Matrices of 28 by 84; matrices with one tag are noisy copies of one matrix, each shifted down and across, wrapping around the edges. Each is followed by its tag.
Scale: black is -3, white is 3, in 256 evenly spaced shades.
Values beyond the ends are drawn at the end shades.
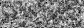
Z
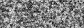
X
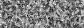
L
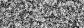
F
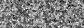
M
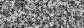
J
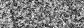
M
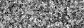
F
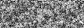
Z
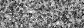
F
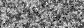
Z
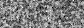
X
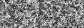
M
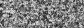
F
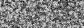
X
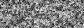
Z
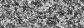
J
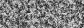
L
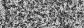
M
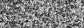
X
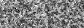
M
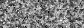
M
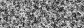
L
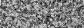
F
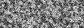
L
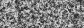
M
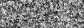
F
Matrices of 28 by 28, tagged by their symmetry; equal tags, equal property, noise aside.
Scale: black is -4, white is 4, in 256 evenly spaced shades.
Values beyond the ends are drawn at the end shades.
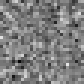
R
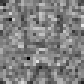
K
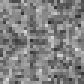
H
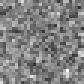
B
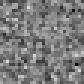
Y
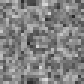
H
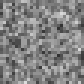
H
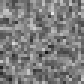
B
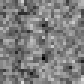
H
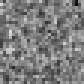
B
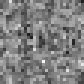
H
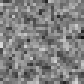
R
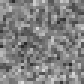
B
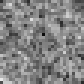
Y
